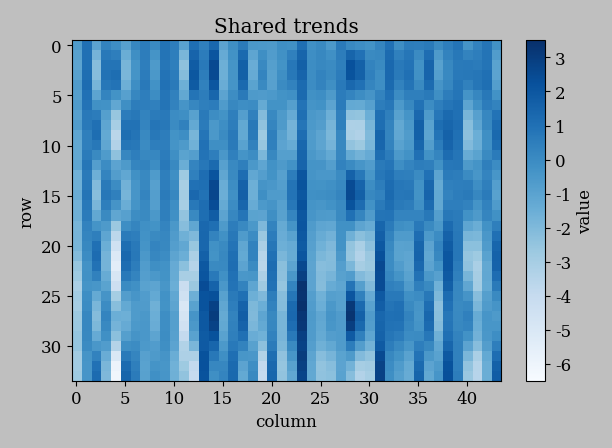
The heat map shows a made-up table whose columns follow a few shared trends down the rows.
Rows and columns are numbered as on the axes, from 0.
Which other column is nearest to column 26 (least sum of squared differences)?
30
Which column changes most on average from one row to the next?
28
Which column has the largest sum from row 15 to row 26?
23
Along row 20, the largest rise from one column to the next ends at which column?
5
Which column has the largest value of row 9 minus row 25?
11
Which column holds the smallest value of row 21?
4
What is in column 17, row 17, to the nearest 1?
1
